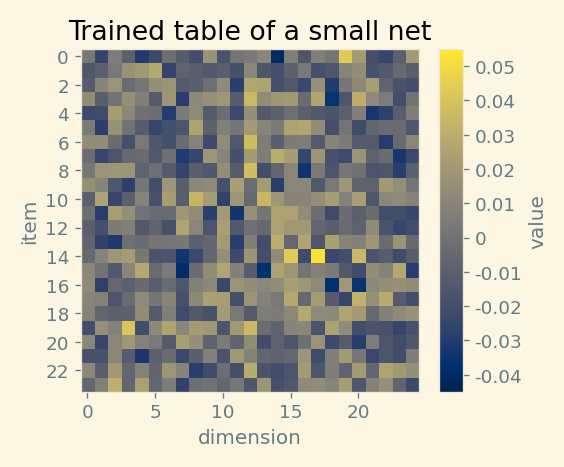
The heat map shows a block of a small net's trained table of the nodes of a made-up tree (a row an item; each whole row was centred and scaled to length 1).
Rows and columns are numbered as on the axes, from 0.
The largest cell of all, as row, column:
14, 17
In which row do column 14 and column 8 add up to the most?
10
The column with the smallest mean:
7
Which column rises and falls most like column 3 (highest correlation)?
5
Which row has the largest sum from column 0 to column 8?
19
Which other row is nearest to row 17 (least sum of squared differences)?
3
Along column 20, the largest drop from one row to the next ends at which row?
15
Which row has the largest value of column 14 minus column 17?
13
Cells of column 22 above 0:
9
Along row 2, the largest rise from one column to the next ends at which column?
12
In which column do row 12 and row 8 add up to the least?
23
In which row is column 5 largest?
1
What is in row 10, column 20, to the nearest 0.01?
0.02
